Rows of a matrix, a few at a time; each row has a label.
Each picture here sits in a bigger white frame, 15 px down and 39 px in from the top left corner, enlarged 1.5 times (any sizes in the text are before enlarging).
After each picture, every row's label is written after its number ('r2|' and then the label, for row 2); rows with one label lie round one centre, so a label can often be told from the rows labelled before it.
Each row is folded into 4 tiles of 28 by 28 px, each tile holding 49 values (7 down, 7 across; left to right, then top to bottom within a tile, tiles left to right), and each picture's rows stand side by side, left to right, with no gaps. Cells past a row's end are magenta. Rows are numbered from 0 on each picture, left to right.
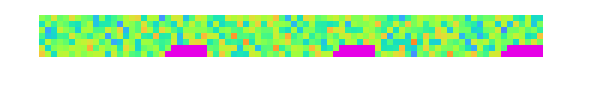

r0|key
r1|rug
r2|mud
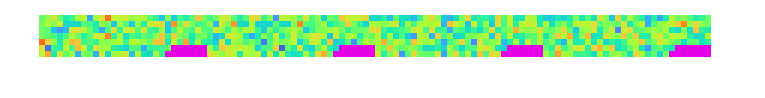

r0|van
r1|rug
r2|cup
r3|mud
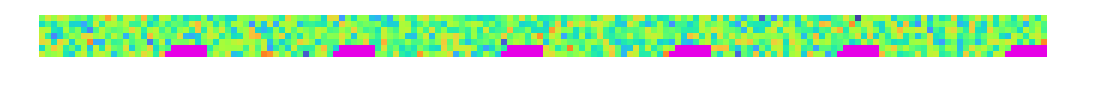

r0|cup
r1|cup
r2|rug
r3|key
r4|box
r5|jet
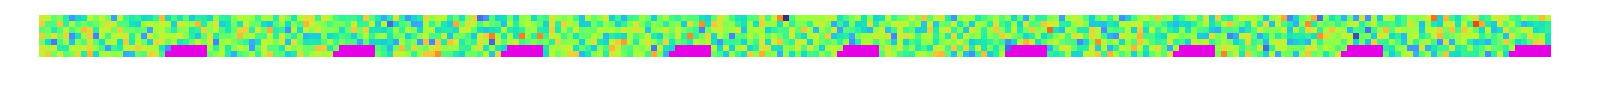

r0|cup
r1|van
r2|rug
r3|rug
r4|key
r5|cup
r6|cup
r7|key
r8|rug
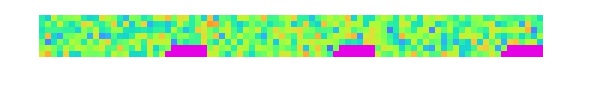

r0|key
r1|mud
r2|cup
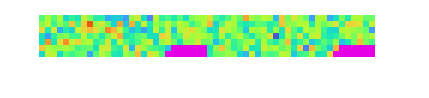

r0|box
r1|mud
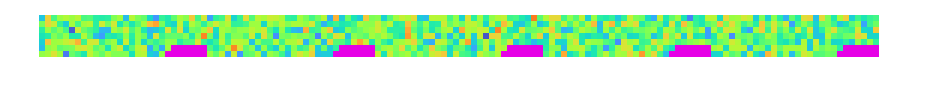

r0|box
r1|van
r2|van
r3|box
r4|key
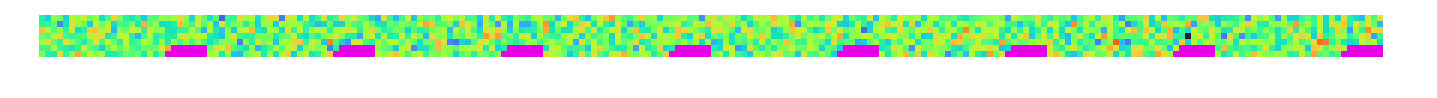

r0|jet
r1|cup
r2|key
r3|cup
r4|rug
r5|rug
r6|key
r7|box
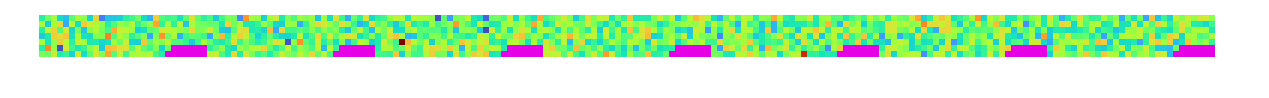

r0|box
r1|van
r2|box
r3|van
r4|van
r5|key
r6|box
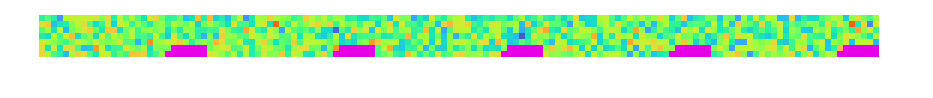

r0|van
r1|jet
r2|cup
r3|cup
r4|mud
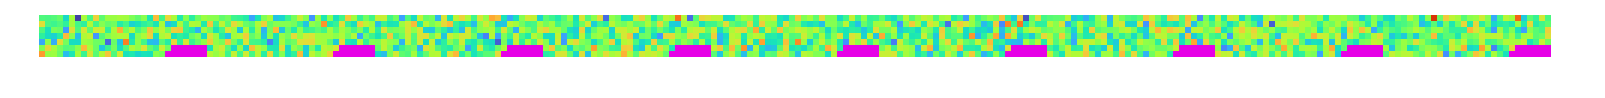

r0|cup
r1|cup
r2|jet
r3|box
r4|cup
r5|mud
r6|jet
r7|rug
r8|rug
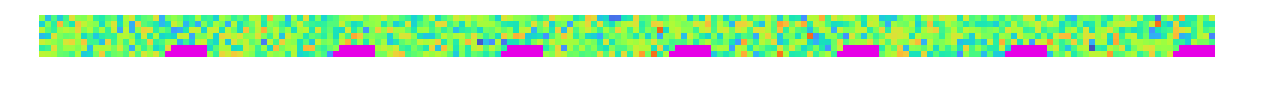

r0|van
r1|rug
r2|rug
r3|box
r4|jet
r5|rug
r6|box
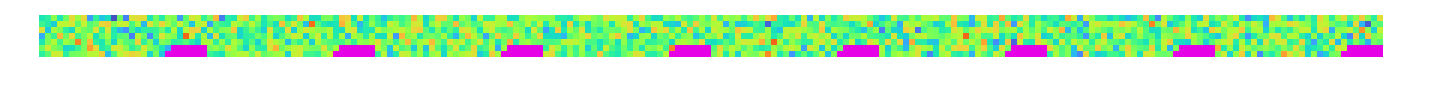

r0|box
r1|key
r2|van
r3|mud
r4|rug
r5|jet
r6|box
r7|jet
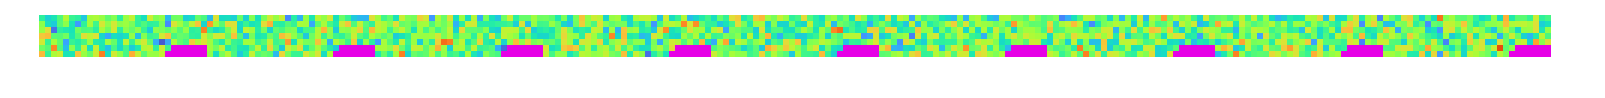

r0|cup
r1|mud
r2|rug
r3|mud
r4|rug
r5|box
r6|van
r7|box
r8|cup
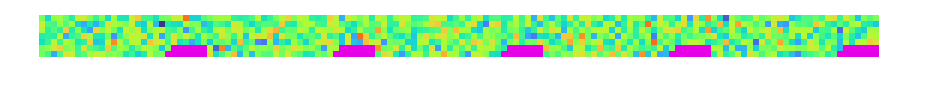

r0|rug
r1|jet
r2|cup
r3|box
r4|rug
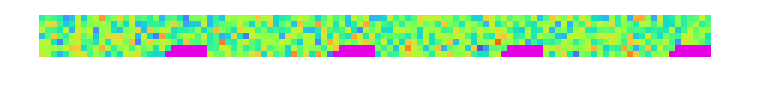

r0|van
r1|rug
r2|van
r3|box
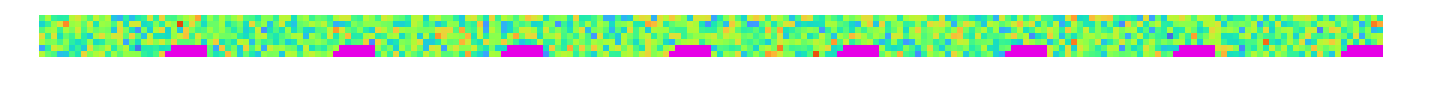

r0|mud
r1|jet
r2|van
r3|box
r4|rug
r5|mud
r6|rug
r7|cup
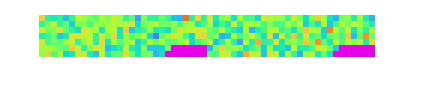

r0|van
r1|cup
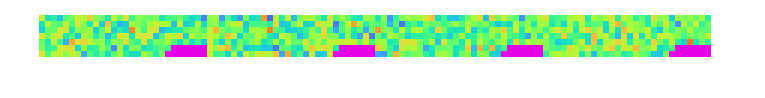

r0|jet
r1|cup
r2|box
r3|mud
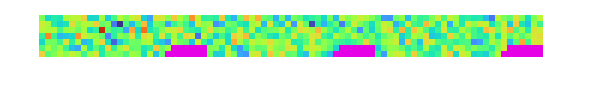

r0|key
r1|rug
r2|jet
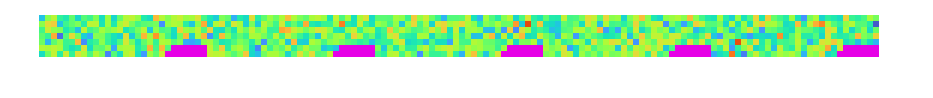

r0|key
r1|van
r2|mud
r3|rug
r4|box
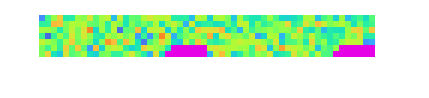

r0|van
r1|box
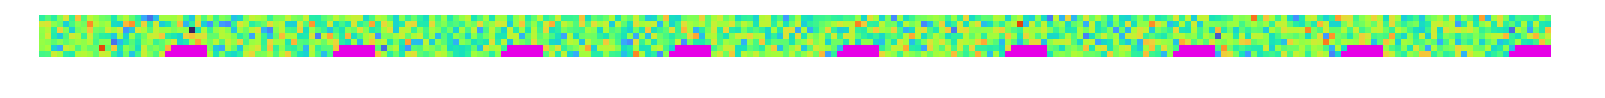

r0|key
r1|jet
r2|jet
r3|key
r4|cup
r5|mud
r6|box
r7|box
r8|key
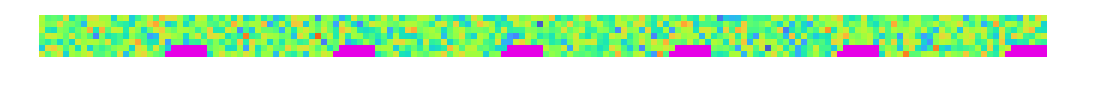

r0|cup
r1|key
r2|box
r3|mud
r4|jet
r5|van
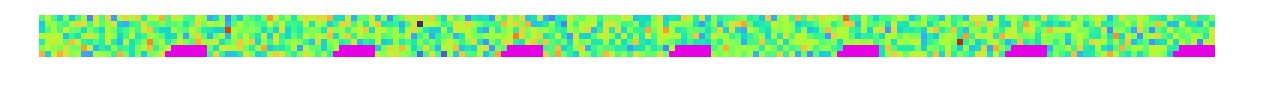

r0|jet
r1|van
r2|mud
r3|van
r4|cup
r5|box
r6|rug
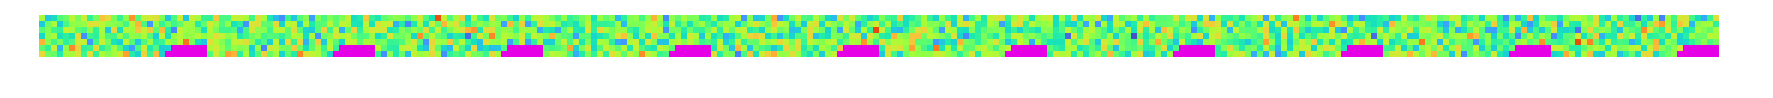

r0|van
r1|box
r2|van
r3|key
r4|cup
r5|van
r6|key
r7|mud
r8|rug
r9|box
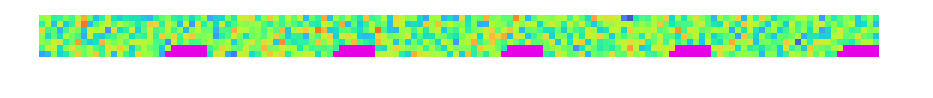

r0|box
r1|van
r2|cup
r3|jet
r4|box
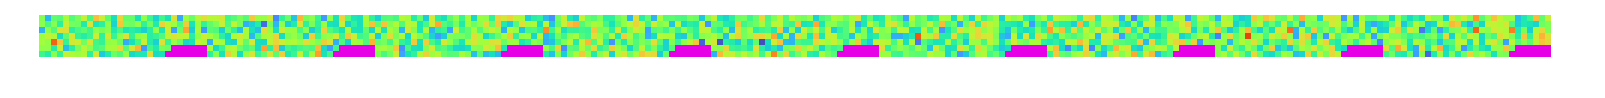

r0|rug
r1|rug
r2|cup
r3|box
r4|key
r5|key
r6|box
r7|van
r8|jet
